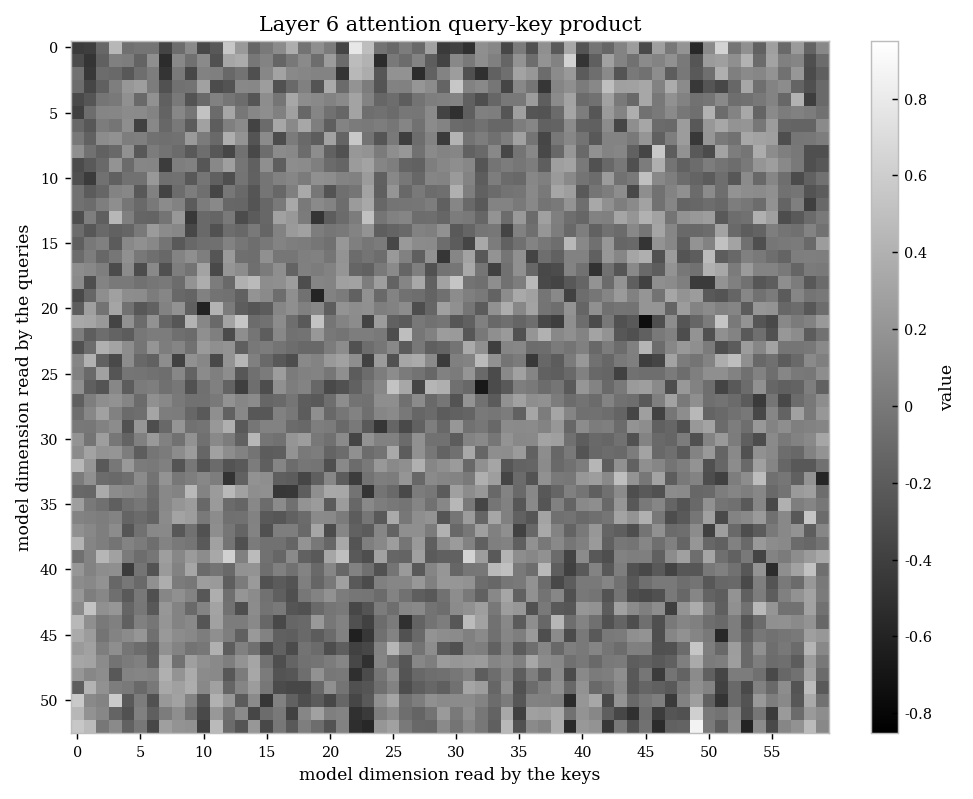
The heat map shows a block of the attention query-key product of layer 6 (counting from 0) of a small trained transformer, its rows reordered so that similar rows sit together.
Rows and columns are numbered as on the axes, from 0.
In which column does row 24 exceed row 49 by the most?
51
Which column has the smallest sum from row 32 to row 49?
22
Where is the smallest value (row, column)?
21, 45
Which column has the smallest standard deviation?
5
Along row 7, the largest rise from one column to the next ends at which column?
30
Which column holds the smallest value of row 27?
54
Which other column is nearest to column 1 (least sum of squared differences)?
7
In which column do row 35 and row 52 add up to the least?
53
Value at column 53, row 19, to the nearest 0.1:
0.1
